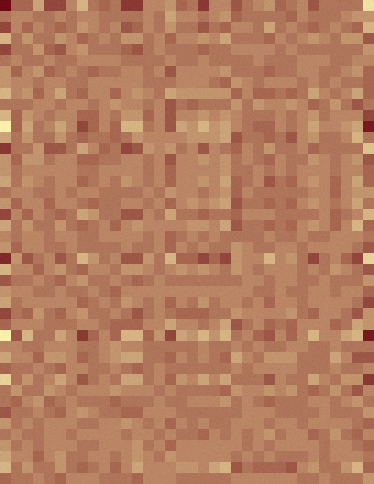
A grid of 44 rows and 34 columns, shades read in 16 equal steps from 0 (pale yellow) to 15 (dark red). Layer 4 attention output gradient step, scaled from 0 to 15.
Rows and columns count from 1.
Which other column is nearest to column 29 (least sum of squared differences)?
3
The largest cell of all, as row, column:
1, 1
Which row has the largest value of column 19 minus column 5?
24
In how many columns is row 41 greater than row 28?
5
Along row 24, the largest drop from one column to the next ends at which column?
34
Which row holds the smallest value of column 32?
31
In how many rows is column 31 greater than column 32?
19
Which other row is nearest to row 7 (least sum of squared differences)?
15
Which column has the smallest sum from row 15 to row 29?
21
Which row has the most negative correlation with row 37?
36
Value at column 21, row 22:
8
